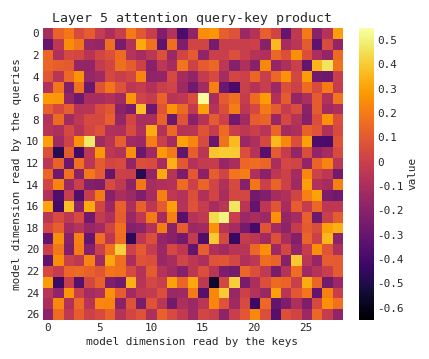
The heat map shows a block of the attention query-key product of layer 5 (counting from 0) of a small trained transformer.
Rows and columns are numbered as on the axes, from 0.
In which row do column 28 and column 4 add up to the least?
19
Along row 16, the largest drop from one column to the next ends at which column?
1
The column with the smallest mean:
13
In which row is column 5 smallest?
14
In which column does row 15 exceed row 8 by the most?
25
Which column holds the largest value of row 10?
4
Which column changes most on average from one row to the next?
18
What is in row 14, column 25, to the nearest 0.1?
0.3
